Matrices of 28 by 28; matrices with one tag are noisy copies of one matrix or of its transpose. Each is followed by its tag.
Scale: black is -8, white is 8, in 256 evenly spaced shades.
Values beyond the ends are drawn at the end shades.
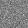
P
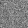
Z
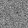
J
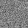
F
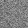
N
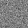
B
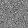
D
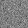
Z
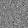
P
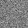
N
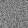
Z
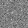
J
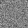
Z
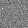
B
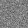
P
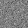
P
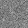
J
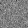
Z
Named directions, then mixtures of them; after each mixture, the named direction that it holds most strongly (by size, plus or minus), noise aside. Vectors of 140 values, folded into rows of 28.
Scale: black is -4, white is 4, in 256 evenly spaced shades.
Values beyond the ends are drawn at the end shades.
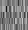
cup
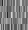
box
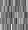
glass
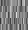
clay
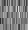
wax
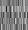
cup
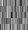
box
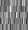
clay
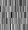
box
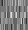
box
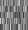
wax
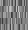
wax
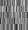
cup
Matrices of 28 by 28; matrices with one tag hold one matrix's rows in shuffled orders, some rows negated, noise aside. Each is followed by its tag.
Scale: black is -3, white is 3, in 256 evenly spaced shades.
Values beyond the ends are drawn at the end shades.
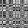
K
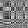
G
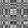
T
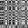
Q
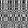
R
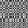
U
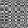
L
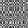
U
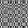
R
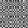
U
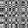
Q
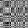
G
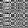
G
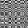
L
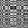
T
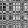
K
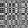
Q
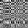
G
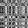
Q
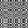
R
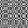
R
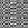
T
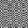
R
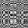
T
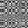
Q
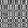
R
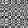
L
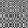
U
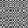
U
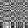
G
